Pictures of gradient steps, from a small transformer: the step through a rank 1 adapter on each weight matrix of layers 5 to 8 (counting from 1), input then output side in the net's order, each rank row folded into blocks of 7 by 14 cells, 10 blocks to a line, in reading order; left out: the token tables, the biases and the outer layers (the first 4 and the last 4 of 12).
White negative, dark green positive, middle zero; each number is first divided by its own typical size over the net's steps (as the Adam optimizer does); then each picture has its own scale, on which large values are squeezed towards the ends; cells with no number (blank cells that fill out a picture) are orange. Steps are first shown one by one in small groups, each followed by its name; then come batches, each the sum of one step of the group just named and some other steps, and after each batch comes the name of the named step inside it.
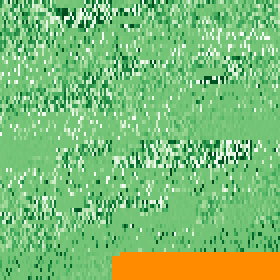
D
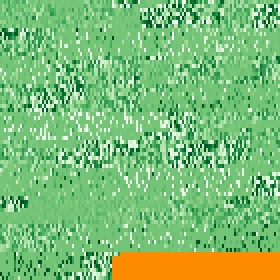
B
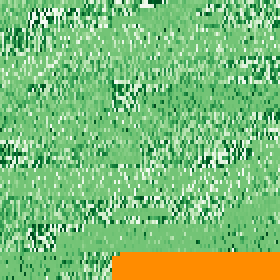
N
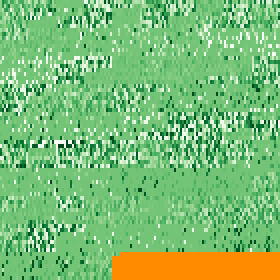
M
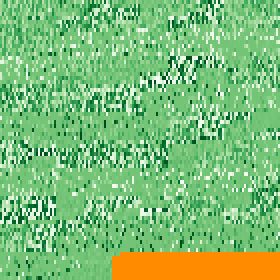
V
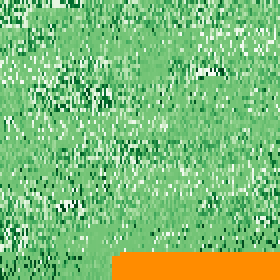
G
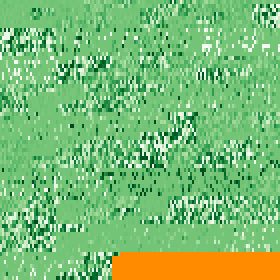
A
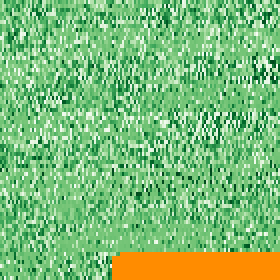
B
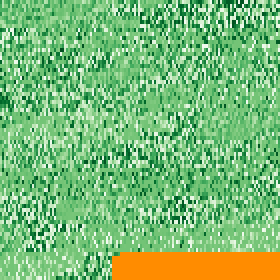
A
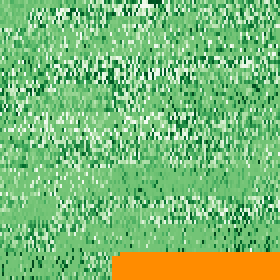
M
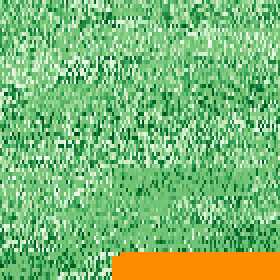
M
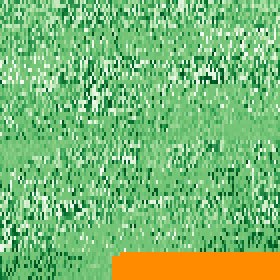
G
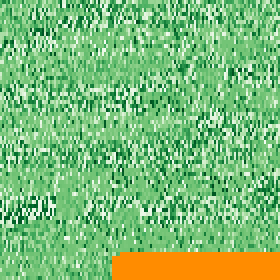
V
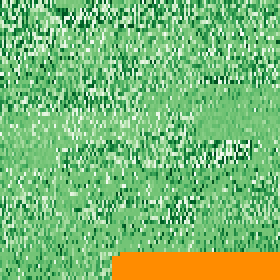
D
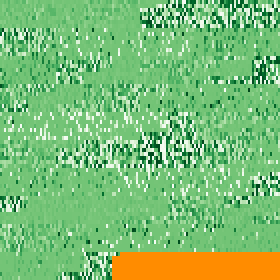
B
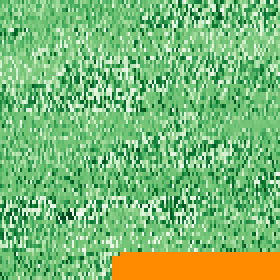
B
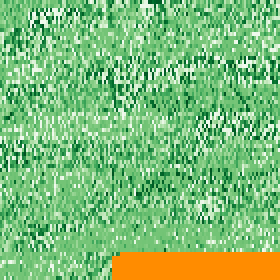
N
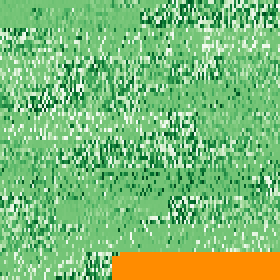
A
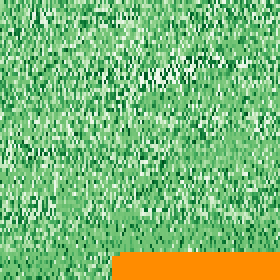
V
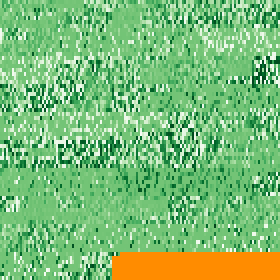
M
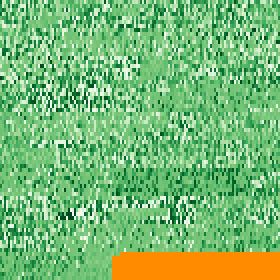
M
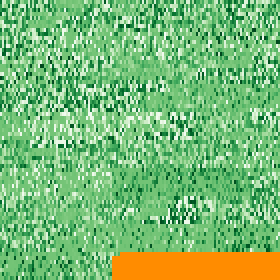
M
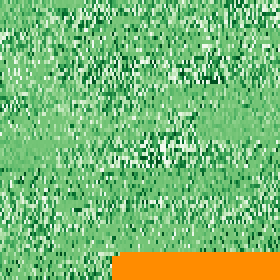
A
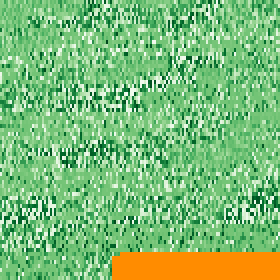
V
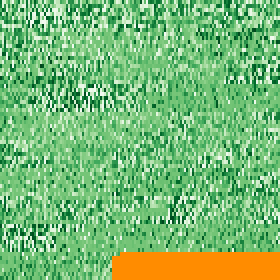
N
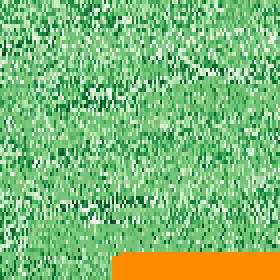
G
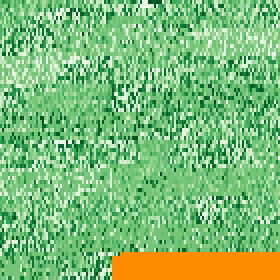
M
